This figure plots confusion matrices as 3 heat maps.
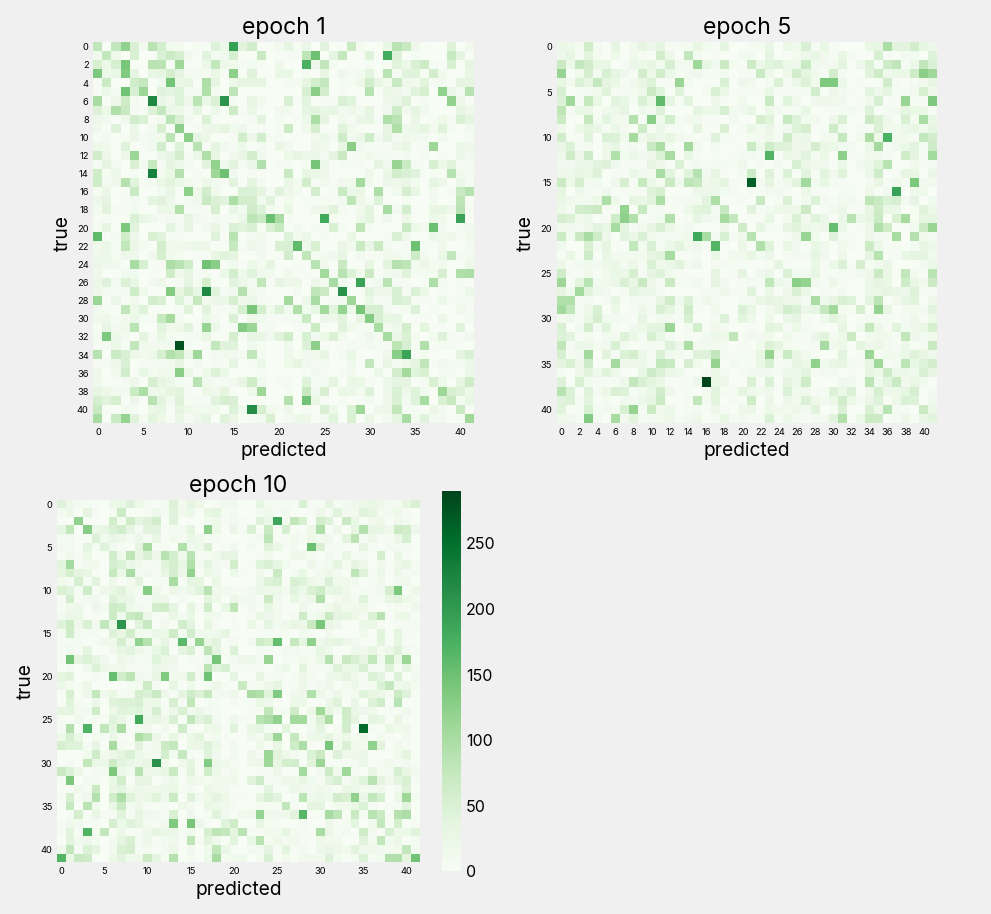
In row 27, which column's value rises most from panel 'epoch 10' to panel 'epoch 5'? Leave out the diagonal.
2
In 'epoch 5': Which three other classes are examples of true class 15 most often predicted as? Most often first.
21, 39, 27
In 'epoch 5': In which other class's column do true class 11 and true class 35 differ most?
17
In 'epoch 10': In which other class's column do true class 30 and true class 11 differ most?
17
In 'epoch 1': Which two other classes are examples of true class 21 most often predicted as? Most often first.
0, 15
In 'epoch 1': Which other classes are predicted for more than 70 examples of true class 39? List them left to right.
6, 21, 23, 36
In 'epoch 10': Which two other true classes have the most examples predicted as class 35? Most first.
26, 3
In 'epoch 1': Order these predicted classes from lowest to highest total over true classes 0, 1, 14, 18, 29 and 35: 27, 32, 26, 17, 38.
38, 26, 27, 17, 32
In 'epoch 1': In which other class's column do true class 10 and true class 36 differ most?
9
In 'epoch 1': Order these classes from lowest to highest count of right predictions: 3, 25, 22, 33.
33, 25, 3, 22
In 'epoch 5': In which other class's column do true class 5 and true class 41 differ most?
3
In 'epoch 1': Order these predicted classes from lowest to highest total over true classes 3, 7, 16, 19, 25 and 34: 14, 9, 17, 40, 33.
14, 9, 33, 17, 40
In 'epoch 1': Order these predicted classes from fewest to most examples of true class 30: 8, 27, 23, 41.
41, 27, 23, 8
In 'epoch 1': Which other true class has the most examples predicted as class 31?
16
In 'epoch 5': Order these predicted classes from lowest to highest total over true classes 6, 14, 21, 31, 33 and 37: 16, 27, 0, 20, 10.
20, 10, 27, 0, 16
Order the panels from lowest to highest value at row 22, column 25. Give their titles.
epoch 1, epoch 5, epoch 10
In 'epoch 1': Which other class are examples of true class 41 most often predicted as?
3
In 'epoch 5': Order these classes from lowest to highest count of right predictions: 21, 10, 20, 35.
10, 20, 21, 35
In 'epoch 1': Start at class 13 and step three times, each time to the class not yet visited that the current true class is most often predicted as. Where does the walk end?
4
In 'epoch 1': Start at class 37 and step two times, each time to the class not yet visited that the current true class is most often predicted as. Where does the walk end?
28
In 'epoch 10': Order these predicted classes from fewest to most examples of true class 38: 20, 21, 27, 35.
27, 20, 35, 21
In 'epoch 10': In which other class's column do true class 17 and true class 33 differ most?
4
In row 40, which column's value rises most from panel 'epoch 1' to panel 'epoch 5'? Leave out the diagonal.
8
